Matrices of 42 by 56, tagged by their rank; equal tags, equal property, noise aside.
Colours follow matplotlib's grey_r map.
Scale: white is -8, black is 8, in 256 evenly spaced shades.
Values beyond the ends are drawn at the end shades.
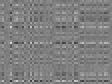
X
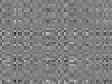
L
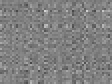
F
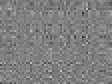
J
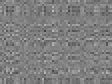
F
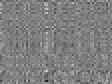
F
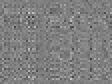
F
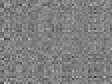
J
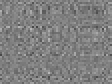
F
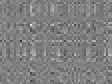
F
